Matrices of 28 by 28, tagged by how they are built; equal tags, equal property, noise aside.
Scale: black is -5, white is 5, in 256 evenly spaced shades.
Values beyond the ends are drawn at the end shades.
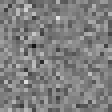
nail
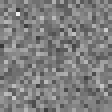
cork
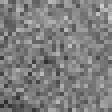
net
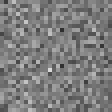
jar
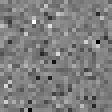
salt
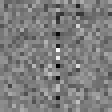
nail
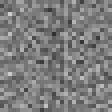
jar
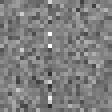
nail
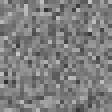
cork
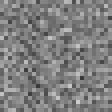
jar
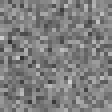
cork
